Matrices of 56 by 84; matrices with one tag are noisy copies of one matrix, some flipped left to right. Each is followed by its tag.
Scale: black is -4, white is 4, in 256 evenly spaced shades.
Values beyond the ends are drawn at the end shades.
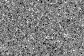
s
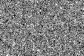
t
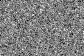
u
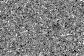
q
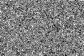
q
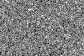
s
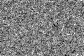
q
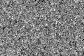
s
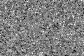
q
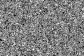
t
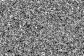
q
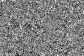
q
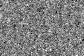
t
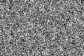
u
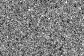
s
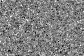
q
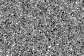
t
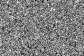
s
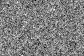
s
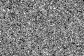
u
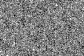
t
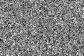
t
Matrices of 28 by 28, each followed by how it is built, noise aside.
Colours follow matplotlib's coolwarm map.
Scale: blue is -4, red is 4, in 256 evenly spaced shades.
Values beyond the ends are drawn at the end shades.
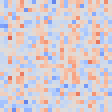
blocks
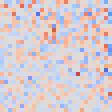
upper triangular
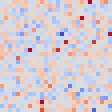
sparse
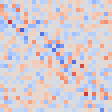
banded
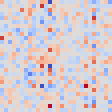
uneven columns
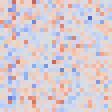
uneven columns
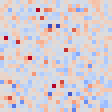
sparse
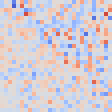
upper triangular
